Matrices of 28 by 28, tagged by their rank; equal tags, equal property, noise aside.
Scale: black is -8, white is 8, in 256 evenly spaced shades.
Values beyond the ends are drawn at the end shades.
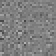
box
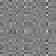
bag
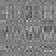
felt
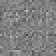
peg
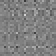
felt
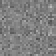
peg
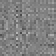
peg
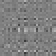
felt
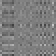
bag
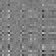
bag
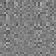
box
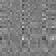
felt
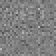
peg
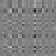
bag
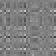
bag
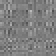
felt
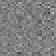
box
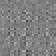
felt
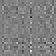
felt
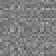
peg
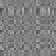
felt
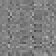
box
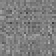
peg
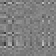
bag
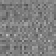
peg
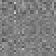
box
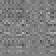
box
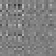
bag
